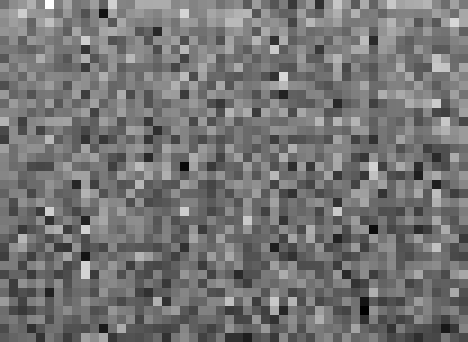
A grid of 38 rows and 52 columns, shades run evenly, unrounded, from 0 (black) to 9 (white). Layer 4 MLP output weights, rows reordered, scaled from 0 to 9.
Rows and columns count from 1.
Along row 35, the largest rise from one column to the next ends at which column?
42
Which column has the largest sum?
26
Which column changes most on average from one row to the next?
10
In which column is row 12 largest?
49
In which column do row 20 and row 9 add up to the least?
47
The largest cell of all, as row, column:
1, 6
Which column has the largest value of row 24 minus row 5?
21
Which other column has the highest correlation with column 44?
51
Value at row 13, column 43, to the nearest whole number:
4
